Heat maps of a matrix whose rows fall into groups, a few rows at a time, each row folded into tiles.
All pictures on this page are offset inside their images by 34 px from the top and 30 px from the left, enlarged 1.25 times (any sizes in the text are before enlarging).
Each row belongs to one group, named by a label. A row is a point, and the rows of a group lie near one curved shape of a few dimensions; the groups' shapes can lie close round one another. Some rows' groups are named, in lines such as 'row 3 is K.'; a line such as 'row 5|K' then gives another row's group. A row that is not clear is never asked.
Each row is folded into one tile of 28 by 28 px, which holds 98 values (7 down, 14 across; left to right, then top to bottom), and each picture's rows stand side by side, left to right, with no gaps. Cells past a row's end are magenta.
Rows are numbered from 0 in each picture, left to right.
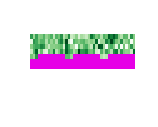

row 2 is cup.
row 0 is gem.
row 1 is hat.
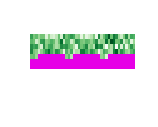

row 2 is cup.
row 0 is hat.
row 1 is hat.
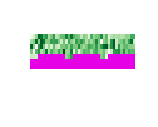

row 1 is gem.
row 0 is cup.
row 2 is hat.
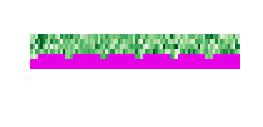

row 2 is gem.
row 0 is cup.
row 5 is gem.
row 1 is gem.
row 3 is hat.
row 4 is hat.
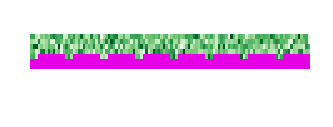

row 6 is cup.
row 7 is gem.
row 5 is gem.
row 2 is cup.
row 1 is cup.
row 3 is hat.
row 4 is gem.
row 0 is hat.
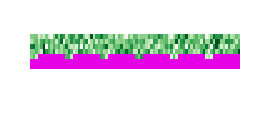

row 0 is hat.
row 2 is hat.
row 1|cup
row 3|gem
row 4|cup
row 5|cup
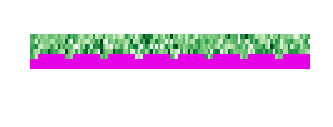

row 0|hat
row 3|cup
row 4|hat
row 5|gem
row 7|hat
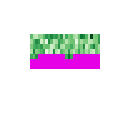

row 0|gem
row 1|gem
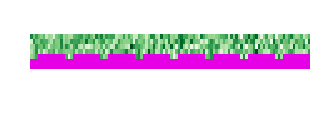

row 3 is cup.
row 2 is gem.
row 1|cup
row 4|cup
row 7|cup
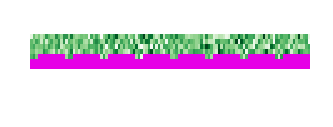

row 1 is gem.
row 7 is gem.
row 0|cup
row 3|cup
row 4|gem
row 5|hat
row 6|gem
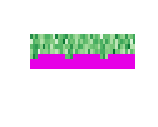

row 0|gem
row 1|gem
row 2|cup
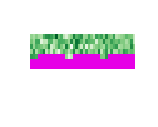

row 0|gem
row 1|cup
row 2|gem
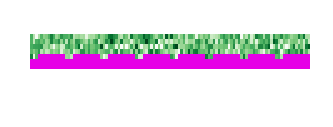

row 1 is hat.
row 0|cup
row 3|cup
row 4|hat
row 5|cup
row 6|cup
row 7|gem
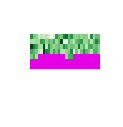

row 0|hat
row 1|gem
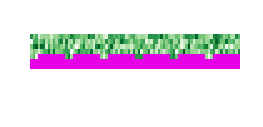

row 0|hat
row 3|gem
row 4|gem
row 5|cup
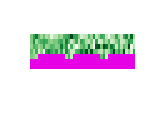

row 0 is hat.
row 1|gem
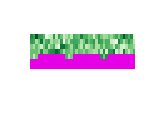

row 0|gem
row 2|gem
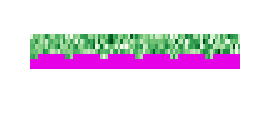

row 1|cup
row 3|hat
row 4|cup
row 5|hat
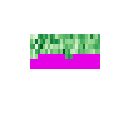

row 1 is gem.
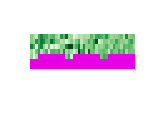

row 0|cup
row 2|gem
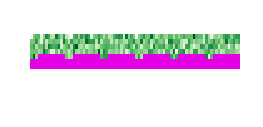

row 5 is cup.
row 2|gem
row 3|cup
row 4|gem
